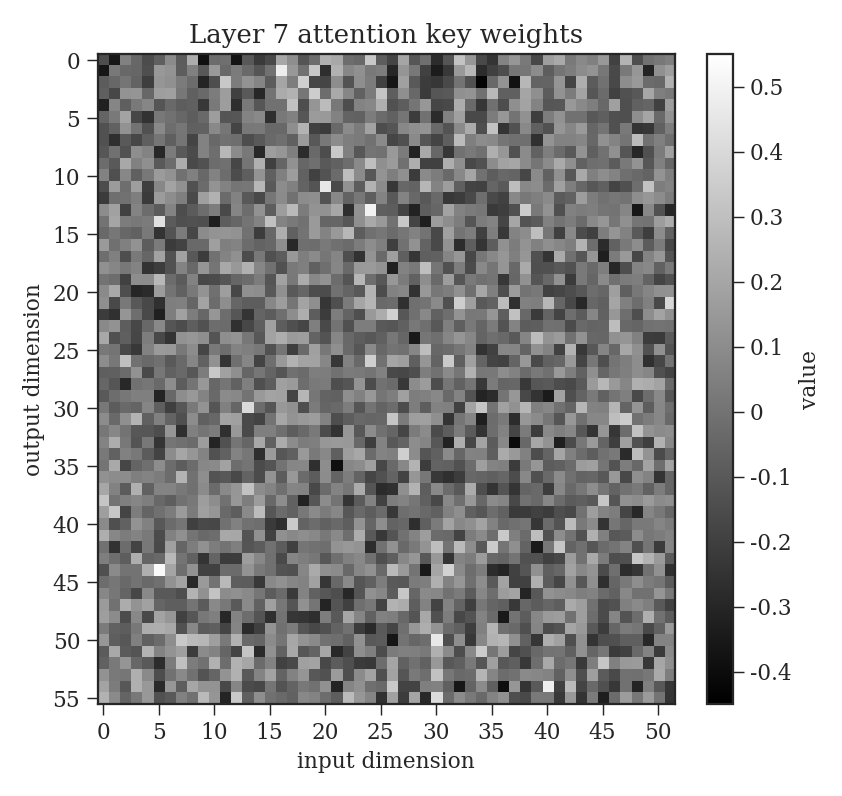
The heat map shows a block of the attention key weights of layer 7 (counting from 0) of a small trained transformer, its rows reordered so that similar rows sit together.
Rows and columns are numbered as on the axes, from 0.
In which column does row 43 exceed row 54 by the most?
48
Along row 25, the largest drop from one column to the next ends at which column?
43
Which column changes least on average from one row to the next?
6
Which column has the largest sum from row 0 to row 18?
24
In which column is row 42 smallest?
39
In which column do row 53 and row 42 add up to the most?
30
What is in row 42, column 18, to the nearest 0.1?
0
